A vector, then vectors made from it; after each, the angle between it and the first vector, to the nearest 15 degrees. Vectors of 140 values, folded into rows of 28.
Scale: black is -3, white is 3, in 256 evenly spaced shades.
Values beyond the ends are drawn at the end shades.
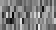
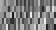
45 degrees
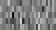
30 degrees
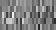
150 degrees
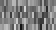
105 degrees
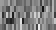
15 degrees
